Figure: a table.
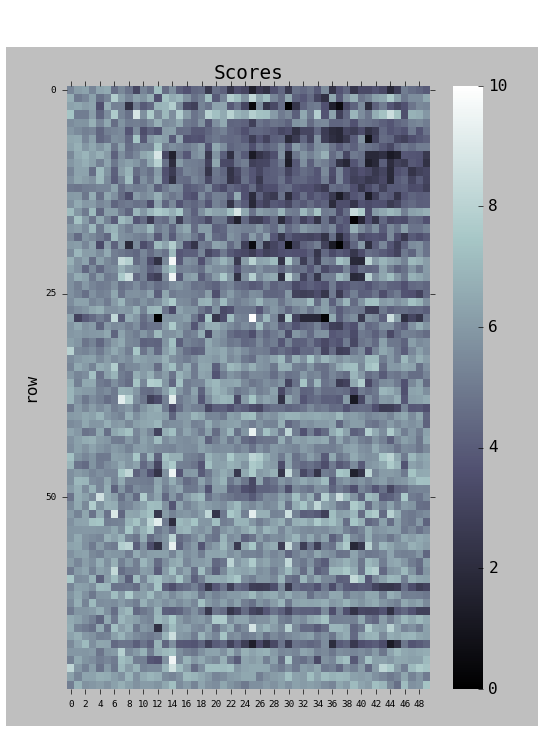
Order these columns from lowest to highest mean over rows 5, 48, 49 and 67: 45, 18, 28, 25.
25, 28, 45, 18
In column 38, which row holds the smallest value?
9
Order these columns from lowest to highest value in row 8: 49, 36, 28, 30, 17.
30, 49, 28, 36, 17
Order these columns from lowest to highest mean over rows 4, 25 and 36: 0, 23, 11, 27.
27, 23, 0, 11
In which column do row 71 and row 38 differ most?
39
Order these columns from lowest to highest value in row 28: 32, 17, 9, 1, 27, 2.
32, 1, 2, 17, 9, 27
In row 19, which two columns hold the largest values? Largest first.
14, 12
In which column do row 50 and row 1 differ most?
35
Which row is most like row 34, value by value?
59
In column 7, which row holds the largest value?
38
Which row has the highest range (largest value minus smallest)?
28
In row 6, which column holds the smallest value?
41
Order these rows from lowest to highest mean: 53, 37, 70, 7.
7, 37, 70, 53
